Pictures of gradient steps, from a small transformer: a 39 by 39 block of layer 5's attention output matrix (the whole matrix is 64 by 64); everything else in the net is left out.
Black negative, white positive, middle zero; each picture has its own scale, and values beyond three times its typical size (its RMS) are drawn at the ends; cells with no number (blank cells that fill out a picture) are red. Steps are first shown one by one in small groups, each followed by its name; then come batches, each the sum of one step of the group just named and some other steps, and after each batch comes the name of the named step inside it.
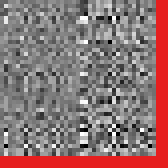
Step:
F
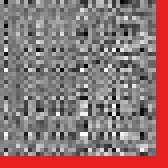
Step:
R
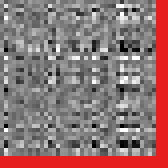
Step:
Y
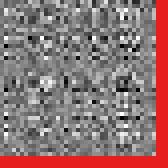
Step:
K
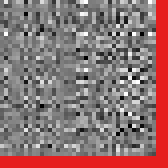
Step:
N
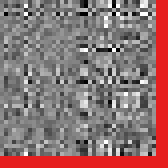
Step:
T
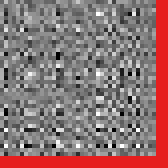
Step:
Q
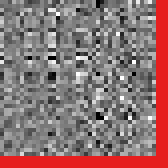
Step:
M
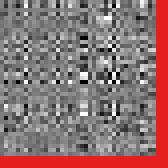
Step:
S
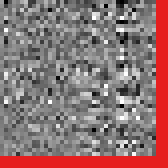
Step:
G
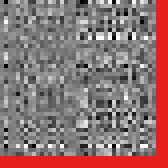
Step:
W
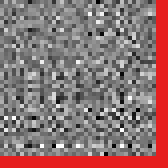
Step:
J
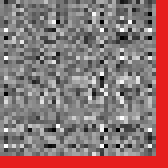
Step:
G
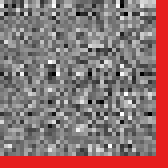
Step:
T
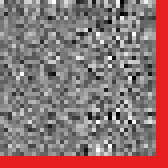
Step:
W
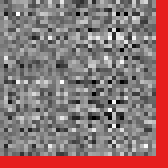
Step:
W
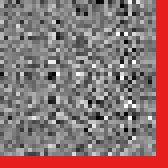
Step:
M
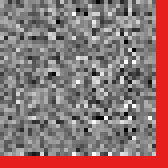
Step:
M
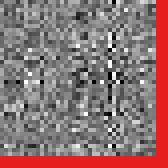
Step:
S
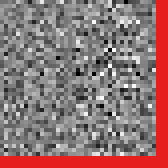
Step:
R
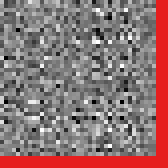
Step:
K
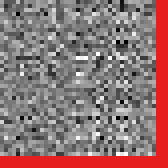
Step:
M
